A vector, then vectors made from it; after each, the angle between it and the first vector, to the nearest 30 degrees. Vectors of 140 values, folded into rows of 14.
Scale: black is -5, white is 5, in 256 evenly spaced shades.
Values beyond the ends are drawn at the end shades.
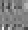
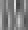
90 degrees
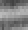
90 degrees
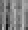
60 degrees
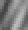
90 degrees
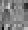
150 degrees
